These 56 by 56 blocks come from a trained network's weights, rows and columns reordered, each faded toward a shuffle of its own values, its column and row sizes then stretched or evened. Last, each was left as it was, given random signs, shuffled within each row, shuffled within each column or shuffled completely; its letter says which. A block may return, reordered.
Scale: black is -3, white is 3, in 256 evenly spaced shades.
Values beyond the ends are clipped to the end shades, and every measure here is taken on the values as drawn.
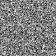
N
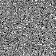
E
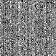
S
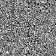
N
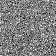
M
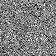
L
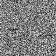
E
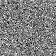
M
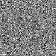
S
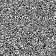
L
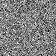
M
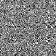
S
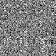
S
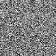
S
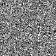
E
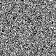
L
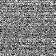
S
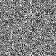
S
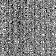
S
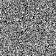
E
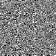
E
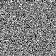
L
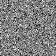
N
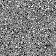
L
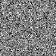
E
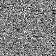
E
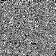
E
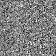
N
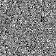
E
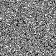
M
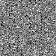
N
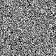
N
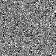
N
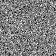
M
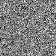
N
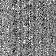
N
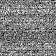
L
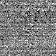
S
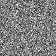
N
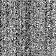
N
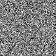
E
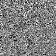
E
